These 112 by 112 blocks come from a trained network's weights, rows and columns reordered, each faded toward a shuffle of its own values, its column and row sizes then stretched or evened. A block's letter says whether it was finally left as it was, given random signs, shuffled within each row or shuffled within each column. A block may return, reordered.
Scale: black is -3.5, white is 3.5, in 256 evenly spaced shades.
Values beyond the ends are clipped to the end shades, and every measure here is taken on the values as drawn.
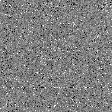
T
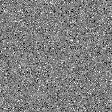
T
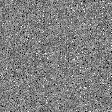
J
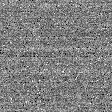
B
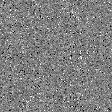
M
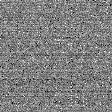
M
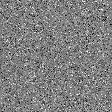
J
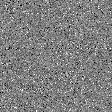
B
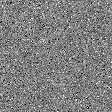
B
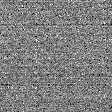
M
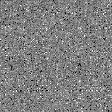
M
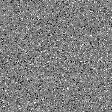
T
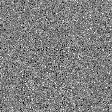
T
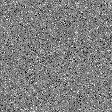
B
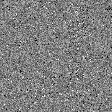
J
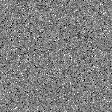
M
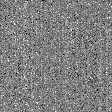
J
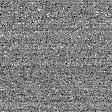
B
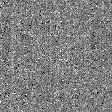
M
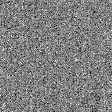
J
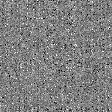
M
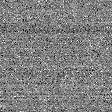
B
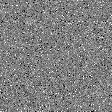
B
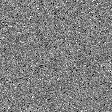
B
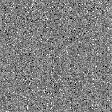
M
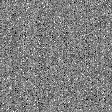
J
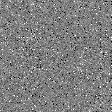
T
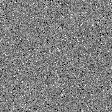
J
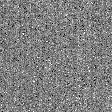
J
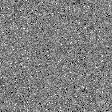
T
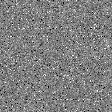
T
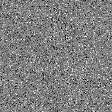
T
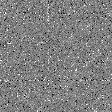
T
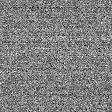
B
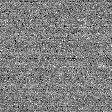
B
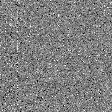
J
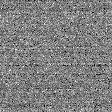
B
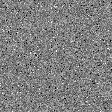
J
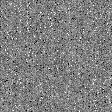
J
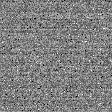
M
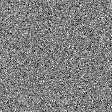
T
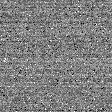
B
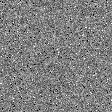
J
